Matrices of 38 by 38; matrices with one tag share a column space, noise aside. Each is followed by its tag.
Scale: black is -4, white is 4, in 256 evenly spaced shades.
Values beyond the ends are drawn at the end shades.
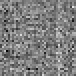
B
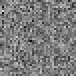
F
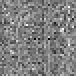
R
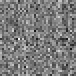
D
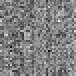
B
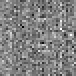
B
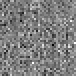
B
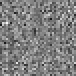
R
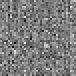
B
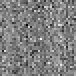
F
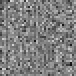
F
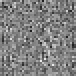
F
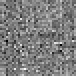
B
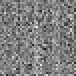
R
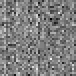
R
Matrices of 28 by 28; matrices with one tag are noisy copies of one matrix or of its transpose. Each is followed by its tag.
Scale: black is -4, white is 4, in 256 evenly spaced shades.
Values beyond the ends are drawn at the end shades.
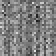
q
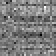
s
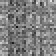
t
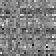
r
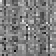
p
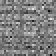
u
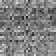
t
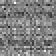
p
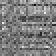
s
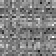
r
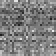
t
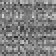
q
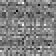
p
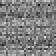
p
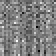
q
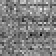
s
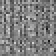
u
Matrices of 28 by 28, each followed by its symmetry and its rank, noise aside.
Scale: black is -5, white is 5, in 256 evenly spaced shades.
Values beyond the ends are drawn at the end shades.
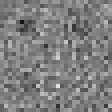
symmetric, rank seven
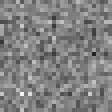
no symmetry, rank eight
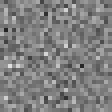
no symmetry, rank seven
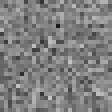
no symmetry, rank eight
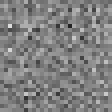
no symmetry, rank six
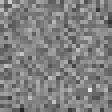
symmetric, rank eight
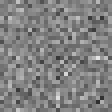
symmetric, rank six
